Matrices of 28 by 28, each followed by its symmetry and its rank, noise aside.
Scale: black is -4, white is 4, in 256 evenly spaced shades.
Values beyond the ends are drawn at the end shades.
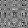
no symmetry, rank three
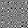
no symmetry, rank three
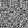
no symmetry, rank five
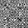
symmetric, rank four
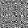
no symmetry, rank three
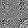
symmetric, rank three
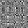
no symmetry, rank three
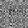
no symmetry, rank five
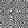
symmetric, rank three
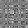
symmetric, rank three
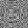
no symmetry, rank three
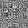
antisymmetric, rank four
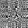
no symmetry, rank three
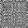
no symmetry, rank three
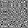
antisymmetric, rank four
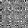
no symmetry, rank three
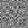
symmetric, rank three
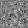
antisymmetric, rank four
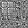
symmetric, rank four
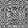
antisymmetric, rank four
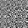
no symmetry, rank five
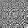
symmetric, rank four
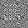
no symmetry, rank four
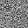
no symmetry, rank five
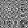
symmetric, rank four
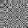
symmetric, rank three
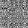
no symmetry, rank four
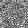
no symmetry, rank four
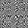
no symmetry, rank four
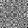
symmetric, rank three
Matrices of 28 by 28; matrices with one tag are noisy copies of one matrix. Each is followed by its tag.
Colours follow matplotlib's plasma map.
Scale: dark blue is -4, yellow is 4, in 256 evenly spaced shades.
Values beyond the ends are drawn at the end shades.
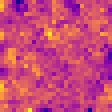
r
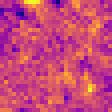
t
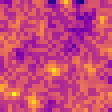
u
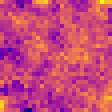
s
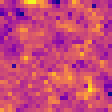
t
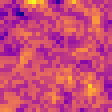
t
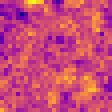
t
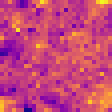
s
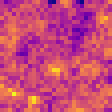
u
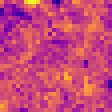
t
